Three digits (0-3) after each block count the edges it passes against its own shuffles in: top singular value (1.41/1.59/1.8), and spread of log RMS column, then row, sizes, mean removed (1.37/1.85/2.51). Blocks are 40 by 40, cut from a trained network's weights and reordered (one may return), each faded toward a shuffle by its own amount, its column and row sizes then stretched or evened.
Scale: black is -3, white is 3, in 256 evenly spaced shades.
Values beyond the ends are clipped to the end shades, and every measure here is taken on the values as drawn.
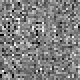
1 1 1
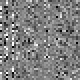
0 3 1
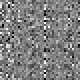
2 3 0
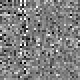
2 2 1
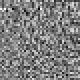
3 1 0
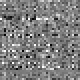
1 1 3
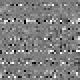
0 1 3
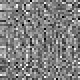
3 2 0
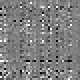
1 3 2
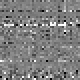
1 1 3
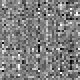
1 2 1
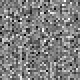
0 0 0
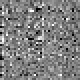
1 2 2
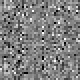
1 2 1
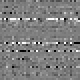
3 0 3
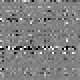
1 1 3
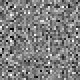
2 2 1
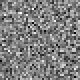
0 0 0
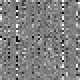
1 3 1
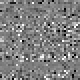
0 1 3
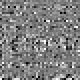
2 0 3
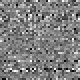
1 0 3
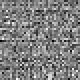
2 0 1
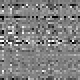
3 2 3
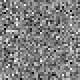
1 1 0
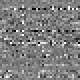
0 0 3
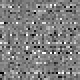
1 1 3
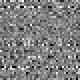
2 0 3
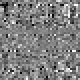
1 0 3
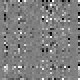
1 3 2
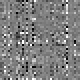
2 3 2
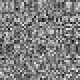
3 0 0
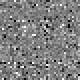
0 1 2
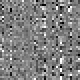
3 3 1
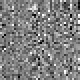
2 2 0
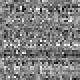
2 1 2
